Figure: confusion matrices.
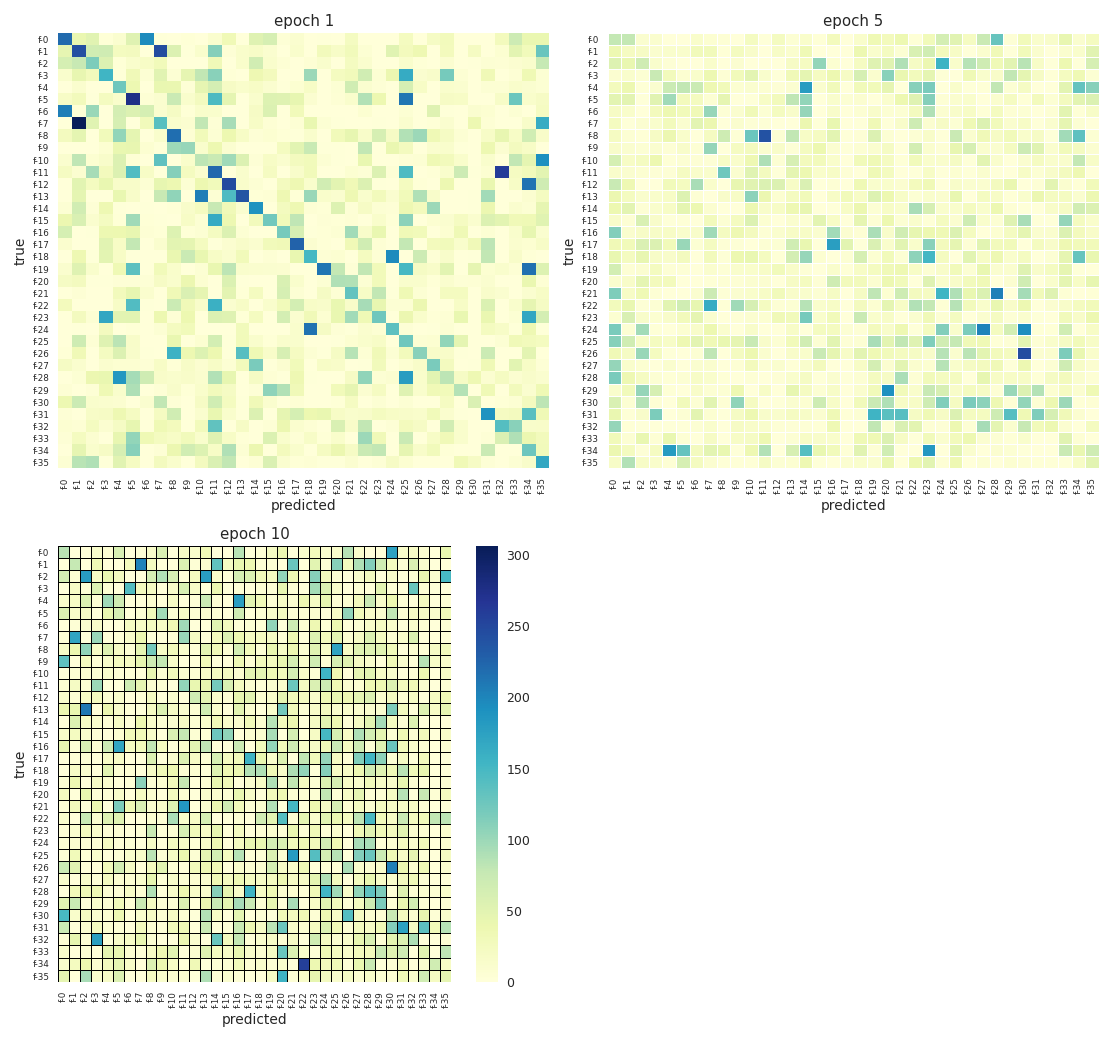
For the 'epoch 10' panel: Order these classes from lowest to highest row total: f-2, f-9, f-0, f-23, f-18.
f-23, f-0, f-9, f-18, f-2
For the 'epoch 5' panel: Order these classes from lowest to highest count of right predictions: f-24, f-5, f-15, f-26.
f-5, f-15, f-26, f-24
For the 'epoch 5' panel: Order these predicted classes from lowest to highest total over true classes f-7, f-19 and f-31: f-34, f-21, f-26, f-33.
f-34, f-26, f-33, f-21
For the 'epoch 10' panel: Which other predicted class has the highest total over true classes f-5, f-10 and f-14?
f-24
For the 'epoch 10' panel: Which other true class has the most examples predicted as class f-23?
f-25
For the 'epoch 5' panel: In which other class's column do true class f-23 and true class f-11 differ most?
f-8
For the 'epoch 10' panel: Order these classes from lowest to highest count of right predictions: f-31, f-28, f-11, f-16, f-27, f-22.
f-27, f-22, f-16, f-11, f-28, f-31
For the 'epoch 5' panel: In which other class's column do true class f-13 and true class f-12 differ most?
f-6
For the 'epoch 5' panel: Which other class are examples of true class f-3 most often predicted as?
f-20
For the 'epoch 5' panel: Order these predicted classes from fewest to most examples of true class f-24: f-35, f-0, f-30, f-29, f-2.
f-35, f-29, f-2, f-0, f-30
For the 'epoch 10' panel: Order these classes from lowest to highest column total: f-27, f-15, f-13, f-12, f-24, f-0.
f-12, f-15, f-0, f-13, f-27, f-24
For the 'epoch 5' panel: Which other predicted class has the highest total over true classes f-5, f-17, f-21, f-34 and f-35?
f-23
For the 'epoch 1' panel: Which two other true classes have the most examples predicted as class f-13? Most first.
f-26, f-10
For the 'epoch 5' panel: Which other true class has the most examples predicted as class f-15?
f-2
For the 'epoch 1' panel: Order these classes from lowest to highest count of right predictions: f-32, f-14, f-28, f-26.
f-28, f-26, f-32, f-14
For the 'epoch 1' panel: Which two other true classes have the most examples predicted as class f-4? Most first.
f-28, f-8
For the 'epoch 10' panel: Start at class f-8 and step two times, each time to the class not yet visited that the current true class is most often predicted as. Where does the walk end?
f-21
